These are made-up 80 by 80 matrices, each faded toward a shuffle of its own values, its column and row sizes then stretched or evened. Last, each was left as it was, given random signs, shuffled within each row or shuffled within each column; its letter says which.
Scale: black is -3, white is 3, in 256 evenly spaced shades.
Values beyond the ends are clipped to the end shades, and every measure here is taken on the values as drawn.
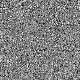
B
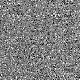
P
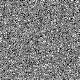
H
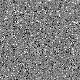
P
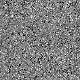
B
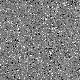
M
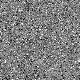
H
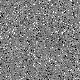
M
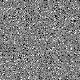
P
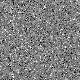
M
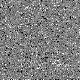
P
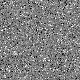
H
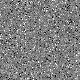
M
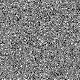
H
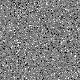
M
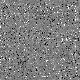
B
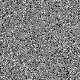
P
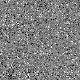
P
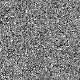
B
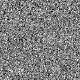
P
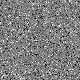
H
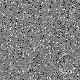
M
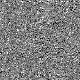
P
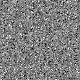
M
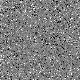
B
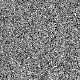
B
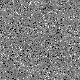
B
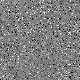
B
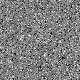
M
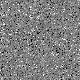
B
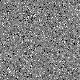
M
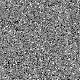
H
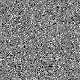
P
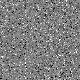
M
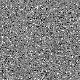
B
